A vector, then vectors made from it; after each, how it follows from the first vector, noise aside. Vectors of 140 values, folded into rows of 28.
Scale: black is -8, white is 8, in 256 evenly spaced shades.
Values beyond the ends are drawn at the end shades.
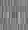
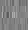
negated, partly zeroed.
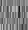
wrapped around, negated, scaled up.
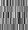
negated, scaled up.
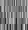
wrapped around, negated, scaled up.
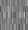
reversed.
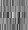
negated, scaled up.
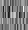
reversed, negated, scaled up.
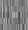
negated.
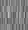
reversed.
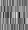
negated, scaled up.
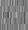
negated, partly zeroed.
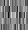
reversed, negated, scaled up.
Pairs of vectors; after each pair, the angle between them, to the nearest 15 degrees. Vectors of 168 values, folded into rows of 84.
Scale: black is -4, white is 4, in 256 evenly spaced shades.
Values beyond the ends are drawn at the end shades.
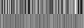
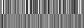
135 degrees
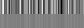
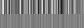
15 degrees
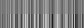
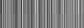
75 degrees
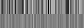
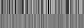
15 degrees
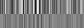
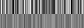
60 degrees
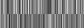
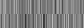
60 degrees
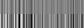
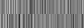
45 degrees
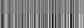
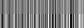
15 degrees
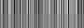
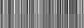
165 degrees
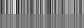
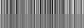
60 degrees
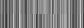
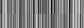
135 degrees
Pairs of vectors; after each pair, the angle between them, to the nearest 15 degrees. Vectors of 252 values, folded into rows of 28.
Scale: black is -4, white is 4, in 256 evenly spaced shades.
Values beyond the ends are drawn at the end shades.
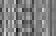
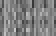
45 degrees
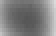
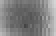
15 degrees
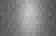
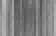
135 degrees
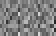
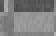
90 degrees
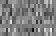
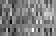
150 degrees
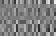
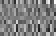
15 degrees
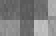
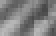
60 degrees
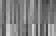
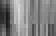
120 degrees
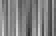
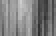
120 degrees
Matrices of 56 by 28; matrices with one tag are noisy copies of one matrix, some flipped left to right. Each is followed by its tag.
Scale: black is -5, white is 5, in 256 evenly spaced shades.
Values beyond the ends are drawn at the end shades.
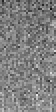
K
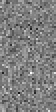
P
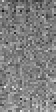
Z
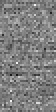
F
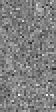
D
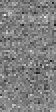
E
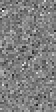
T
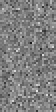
D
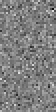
T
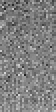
K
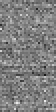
F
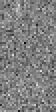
D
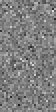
T
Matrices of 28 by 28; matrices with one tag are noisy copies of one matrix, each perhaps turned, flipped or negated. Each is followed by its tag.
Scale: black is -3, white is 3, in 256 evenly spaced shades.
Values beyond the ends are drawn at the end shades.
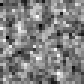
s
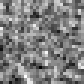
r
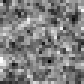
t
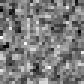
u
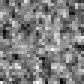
u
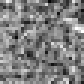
r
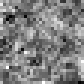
t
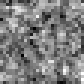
t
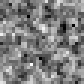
s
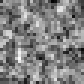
s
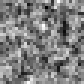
s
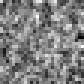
u
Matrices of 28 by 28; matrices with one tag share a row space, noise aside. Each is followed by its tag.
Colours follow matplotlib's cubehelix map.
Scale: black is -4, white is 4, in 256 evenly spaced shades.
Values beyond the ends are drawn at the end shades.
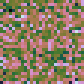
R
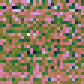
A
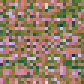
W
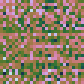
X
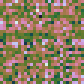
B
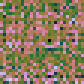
X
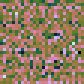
X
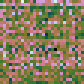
X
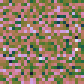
R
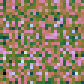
X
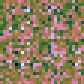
A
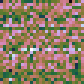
R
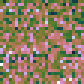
W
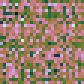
X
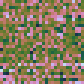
W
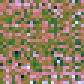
A
